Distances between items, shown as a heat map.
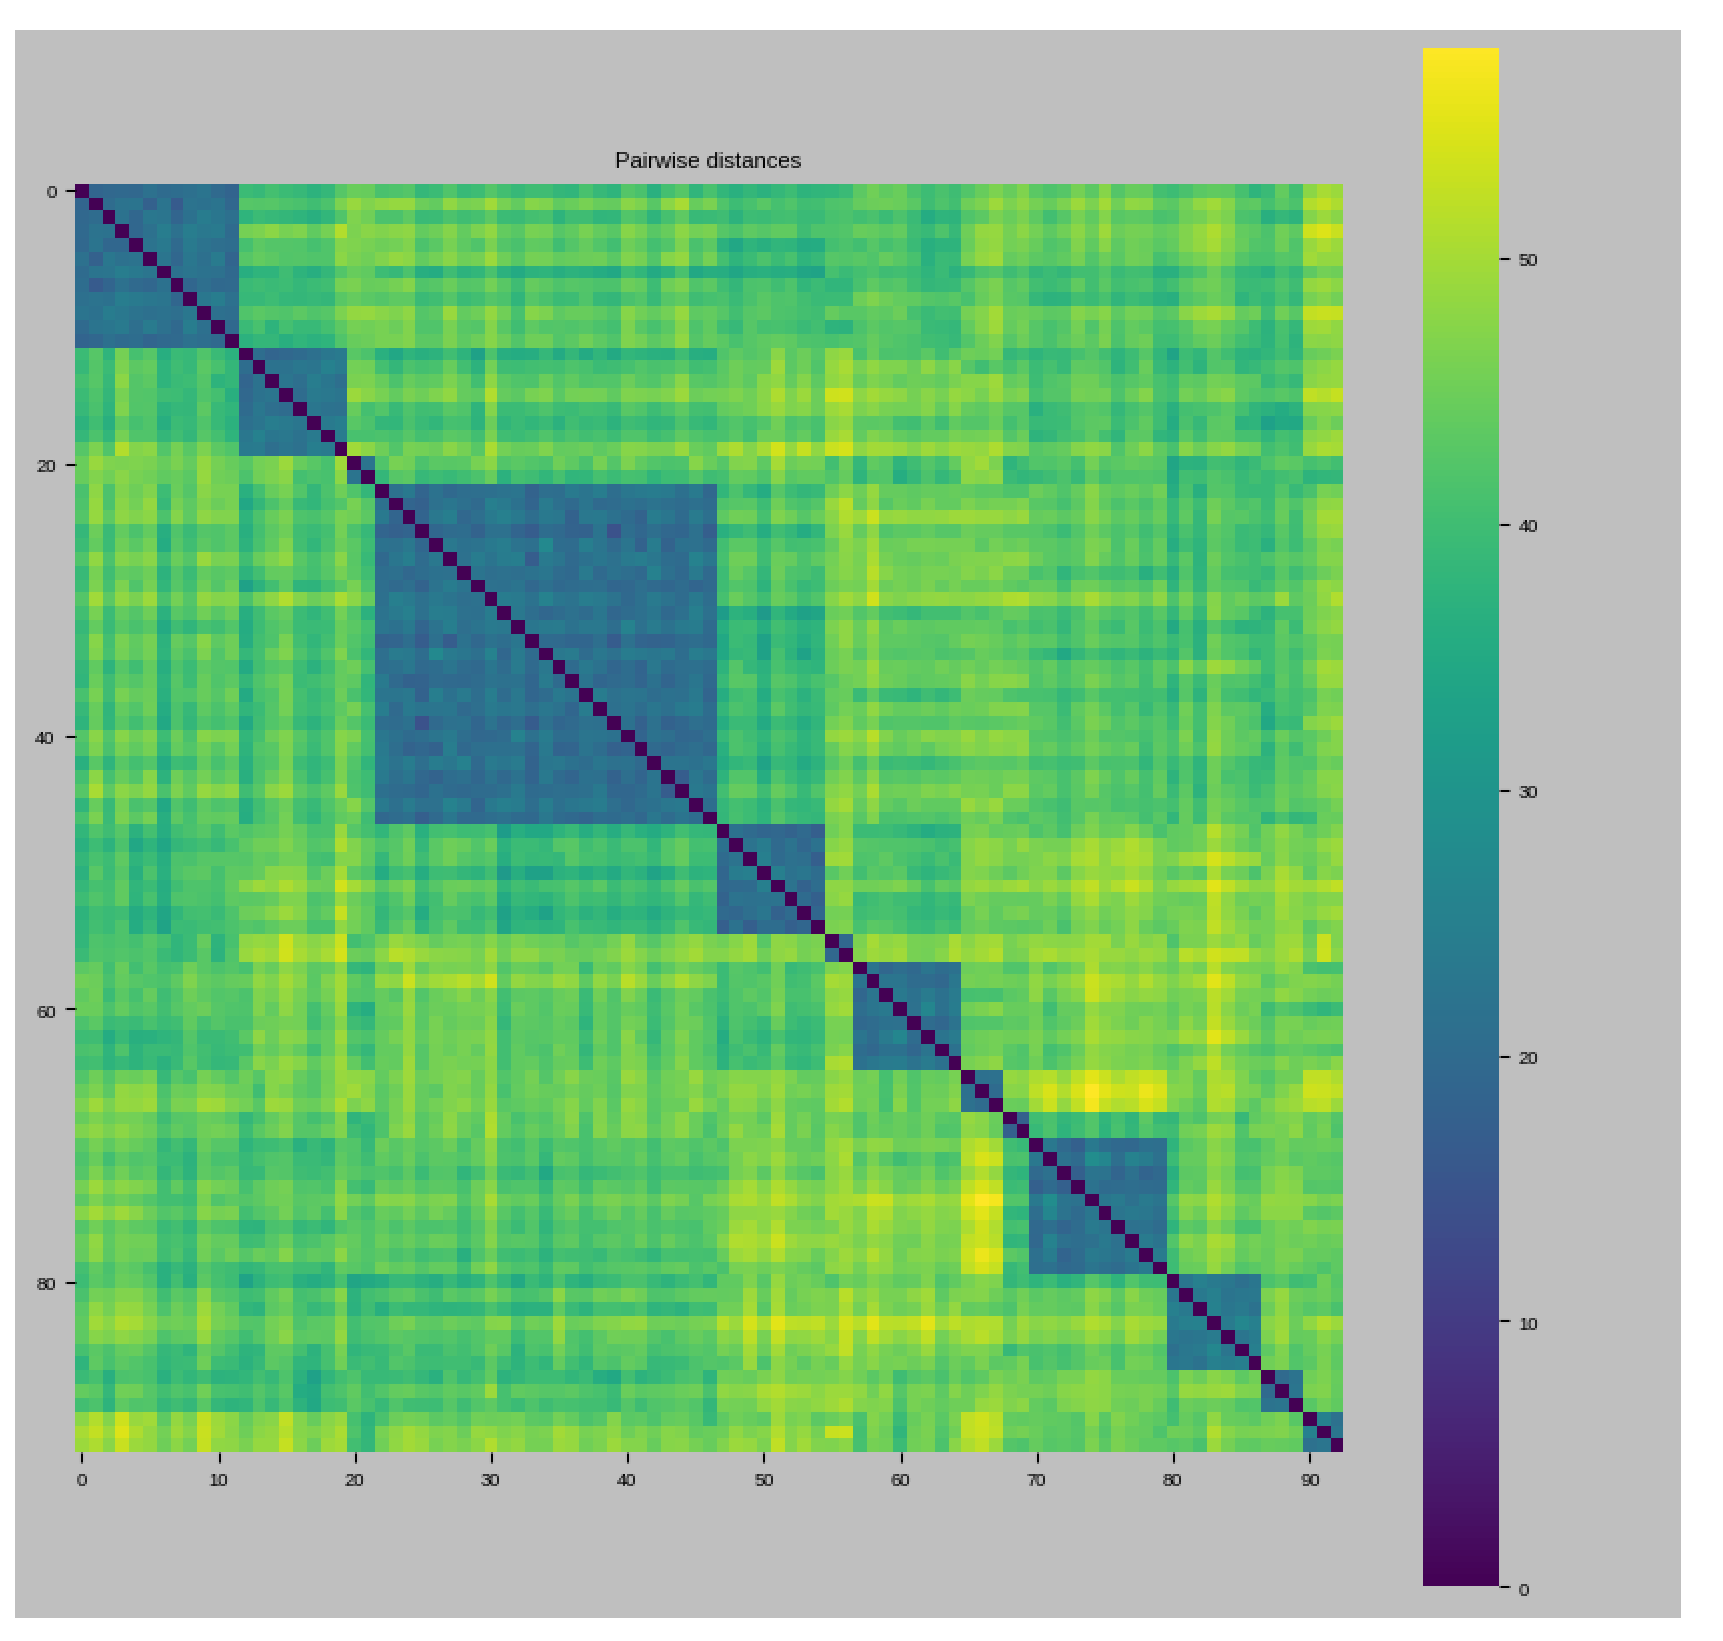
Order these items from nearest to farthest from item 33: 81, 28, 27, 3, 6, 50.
27, 28, 50, 6, 81, 3
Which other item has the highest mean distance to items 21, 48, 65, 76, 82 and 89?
56
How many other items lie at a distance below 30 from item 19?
7
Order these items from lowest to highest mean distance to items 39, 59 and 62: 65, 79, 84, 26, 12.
26, 12, 65, 79, 84
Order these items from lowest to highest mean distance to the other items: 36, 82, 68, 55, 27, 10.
36, 27, 10, 82, 68, 55
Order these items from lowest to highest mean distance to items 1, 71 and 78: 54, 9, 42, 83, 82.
9, 42, 54, 82, 83
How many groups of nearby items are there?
13
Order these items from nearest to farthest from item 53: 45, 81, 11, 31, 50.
50, 31, 45, 11, 81
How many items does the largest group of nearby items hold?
25
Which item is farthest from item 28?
58
